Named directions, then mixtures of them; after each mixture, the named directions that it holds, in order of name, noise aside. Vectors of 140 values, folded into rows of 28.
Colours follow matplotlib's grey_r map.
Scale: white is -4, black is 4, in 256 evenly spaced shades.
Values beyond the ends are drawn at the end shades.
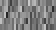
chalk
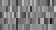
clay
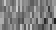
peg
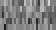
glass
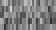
clay, glass, peg.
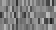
clay.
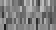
glass.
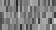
clay, peg.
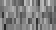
glass.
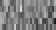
chalk, glass, peg.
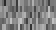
chalk, glass, peg.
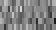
chalk, glass, peg.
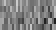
peg.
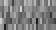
chalk, glass, peg.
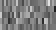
clay, glass.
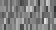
clay, glass, peg.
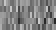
peg.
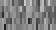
glass.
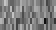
chalk, clay, peg.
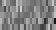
peg.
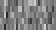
chalk, clay, glass.
